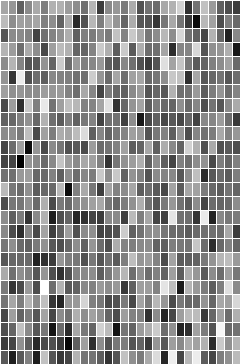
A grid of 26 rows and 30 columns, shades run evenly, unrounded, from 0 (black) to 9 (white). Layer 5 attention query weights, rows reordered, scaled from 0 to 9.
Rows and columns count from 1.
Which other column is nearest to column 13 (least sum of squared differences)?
18
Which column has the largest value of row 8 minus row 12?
14
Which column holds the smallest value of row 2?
25
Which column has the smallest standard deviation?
12
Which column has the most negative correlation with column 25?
26
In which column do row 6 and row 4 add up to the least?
30
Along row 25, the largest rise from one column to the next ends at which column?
28
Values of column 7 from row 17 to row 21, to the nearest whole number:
2 3 2 3 4
